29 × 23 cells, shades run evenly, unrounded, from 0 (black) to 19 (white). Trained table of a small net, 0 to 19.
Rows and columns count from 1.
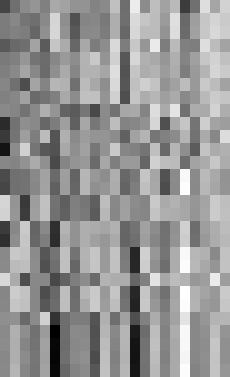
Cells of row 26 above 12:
7
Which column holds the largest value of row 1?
14
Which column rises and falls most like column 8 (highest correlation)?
11
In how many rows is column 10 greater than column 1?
19
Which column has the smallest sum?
6
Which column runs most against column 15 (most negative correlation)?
13
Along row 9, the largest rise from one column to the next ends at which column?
16
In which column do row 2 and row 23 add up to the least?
8
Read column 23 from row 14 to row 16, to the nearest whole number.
11 11 14
